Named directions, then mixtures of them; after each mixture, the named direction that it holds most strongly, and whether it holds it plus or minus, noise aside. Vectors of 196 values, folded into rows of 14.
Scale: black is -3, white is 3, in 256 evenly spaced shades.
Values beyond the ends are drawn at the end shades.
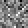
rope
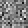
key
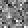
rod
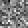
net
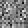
key, plus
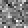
rod, plus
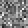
key, minus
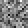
rope, minus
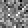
rope, plus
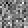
key, minus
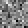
rod, minus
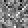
rope, plus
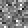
rod, plus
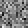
key, plus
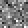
rod, plus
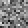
net, minus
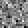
rod, minus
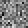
key, plus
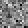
rod, minus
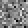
rod, minus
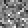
rope, plus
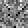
rope, minus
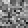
net, minus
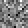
rope, minus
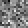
net, plus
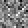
rope, plus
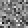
net, minus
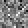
rope, plus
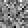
rope, minus
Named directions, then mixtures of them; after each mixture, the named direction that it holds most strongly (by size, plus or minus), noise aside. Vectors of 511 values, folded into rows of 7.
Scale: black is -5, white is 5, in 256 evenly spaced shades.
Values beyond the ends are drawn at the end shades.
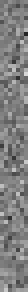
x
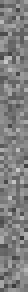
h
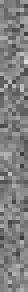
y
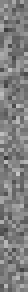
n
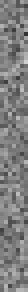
y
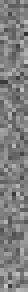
y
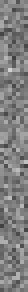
n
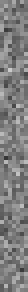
n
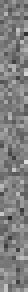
x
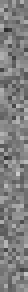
n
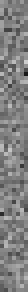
x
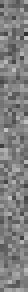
h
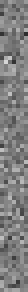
h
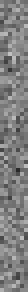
h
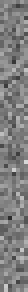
x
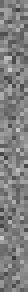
h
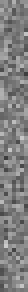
n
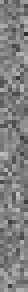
y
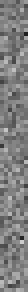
h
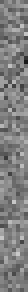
y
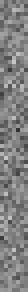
n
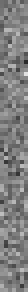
n
